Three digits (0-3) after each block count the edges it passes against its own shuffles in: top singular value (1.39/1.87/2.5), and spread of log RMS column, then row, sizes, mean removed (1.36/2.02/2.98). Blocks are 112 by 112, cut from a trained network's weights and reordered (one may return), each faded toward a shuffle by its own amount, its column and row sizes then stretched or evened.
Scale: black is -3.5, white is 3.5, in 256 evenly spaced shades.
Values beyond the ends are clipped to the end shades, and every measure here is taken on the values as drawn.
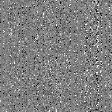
0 3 0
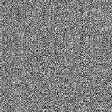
2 2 0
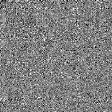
1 1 2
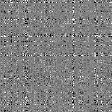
1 3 3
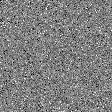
0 0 0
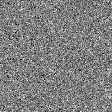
1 0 1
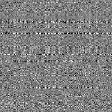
3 1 3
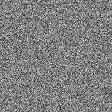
1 0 0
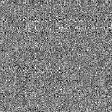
2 2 2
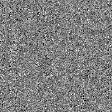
0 2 1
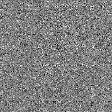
1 1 2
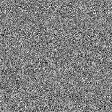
1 0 2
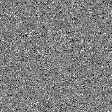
0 1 2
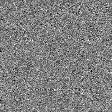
0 1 1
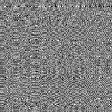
3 0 2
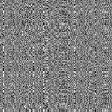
3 3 0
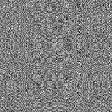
3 1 0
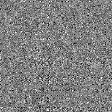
1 2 3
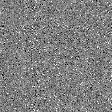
1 1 1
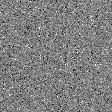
0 1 0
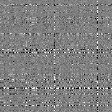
3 2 3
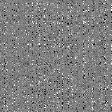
0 3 2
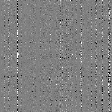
2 3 1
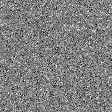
0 0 0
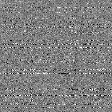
2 1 3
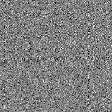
2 1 1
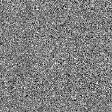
0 1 2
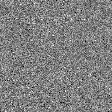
0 1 1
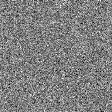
0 0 1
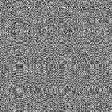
3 0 1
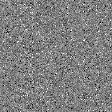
0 2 0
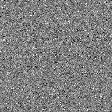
1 0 1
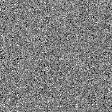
0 2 1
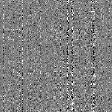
2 3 2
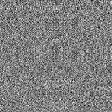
2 0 1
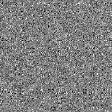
1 2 2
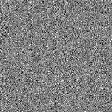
2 1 0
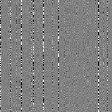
3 3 0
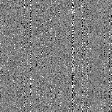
1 3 0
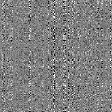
2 3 2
